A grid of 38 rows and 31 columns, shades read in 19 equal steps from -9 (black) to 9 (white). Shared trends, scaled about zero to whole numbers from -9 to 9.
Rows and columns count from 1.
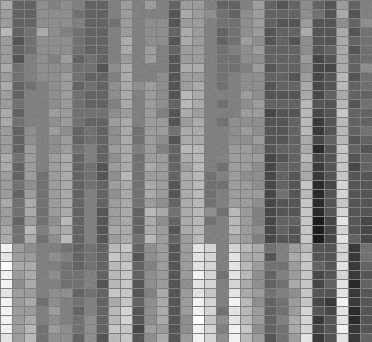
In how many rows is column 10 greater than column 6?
11
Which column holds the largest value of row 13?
29
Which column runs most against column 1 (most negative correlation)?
30
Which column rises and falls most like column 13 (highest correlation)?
6
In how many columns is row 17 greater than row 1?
14
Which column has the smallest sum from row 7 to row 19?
27
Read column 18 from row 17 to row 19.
0 0 0
